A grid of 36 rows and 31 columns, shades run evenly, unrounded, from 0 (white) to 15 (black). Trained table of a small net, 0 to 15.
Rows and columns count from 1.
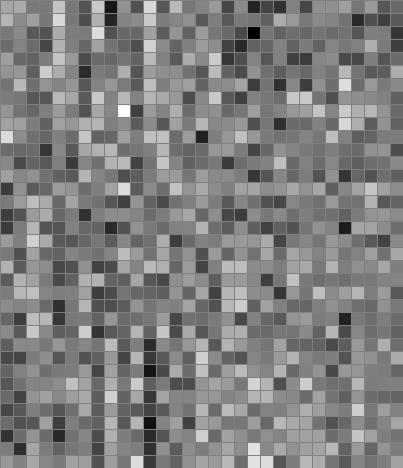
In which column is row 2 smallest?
5
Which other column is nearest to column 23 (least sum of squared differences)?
24
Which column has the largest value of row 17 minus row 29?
19
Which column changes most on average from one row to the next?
20
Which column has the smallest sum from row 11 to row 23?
3
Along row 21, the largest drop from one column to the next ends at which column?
10
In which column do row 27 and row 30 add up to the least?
9
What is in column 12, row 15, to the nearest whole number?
7
